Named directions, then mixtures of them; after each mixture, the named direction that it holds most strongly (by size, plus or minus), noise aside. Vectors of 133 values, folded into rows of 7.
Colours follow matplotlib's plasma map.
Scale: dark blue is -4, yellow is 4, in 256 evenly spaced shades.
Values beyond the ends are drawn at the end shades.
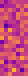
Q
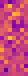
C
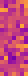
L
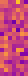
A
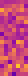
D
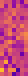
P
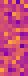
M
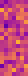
Q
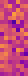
A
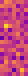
Q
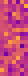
M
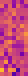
P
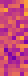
L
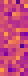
M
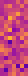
C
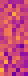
P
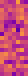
A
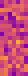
D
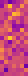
C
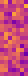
M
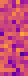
A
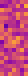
Q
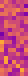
Q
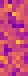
D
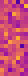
M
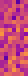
A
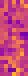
P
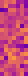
L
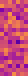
D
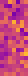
A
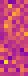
C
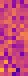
P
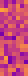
L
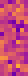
D
